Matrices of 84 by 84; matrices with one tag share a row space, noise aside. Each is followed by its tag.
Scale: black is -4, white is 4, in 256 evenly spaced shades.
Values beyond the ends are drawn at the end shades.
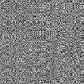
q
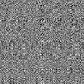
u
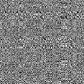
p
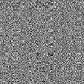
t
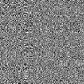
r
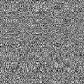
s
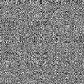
s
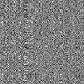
r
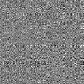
q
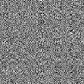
u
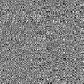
q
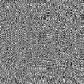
q
